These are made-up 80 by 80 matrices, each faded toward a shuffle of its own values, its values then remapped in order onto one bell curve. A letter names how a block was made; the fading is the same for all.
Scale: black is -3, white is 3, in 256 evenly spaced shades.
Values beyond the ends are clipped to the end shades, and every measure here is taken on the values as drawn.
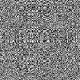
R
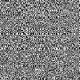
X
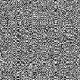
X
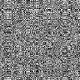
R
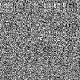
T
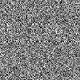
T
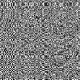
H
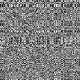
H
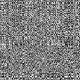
R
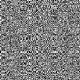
X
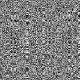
X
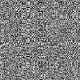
X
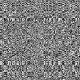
H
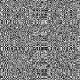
H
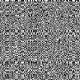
H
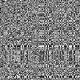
H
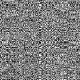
R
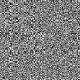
X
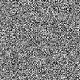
T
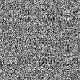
T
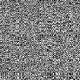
X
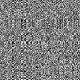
X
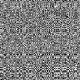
H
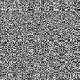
R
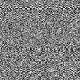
R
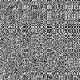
H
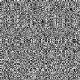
R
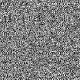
T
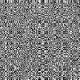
H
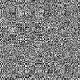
X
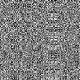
R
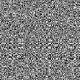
R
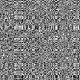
H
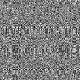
R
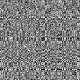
H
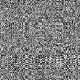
R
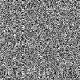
T
